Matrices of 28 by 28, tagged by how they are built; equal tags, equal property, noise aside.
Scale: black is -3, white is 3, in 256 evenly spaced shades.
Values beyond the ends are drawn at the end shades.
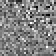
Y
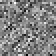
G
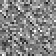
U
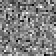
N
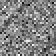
G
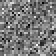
G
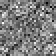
G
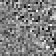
Y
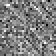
U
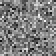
N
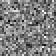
N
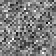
G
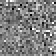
Y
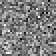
N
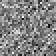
G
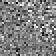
Y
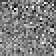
Y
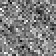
U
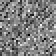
G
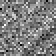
G
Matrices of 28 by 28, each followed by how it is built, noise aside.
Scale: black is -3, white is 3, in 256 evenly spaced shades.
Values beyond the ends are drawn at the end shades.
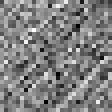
Hankel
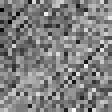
Hankel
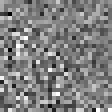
lower triangular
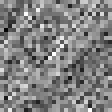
Hankel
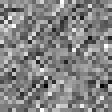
Hankel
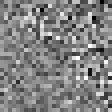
upper triangular
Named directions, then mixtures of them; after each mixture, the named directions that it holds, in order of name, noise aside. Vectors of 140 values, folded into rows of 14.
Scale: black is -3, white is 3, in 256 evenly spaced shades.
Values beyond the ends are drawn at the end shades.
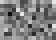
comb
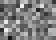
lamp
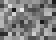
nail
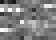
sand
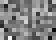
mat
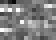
sand.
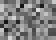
lamp.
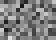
lamp.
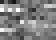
sand.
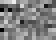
lamp, sand.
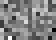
mat.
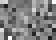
comb, mat.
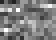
lamp, sand.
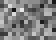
nail.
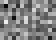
lamp, mat.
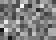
lamp.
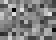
mat, nail.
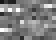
sand.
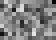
lamp, nail.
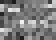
nail, sand.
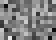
mat.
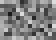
comb.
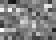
mat, sand.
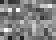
lamp, sand.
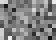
comb, mat.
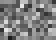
lamp.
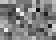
comb, lamp.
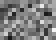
lamp, nail.
